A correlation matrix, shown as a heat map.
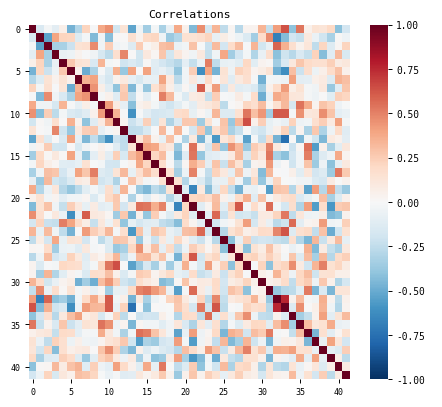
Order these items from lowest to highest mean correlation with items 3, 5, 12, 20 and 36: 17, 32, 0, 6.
32, 0, 6, 17
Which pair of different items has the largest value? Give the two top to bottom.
32, 33
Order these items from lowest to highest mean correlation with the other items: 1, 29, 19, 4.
19, 1, 4, 29
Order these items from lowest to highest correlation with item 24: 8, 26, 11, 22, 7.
11, 26, 8, 7, 22
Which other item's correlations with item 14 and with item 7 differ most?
15
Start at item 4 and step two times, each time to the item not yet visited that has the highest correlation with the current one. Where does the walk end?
34
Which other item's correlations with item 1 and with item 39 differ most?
31
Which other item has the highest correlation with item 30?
10
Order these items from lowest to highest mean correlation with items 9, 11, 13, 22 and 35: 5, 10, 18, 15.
18, 5, 15, 10
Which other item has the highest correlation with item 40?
17
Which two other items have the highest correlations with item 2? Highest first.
32, 8
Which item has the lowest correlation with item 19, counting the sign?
21
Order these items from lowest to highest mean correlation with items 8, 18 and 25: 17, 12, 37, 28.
28, 37, 12, 17
